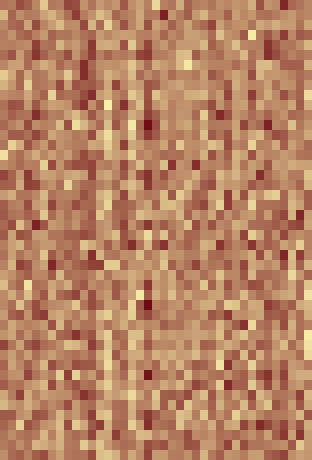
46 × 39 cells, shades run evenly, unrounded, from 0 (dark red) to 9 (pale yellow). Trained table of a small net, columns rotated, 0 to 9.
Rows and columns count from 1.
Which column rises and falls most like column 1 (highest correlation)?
4
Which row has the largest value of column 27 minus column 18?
31
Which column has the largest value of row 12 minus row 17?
10
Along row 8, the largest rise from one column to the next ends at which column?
33
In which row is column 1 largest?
16
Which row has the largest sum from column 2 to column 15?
45
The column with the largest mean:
14
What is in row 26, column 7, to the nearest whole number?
3
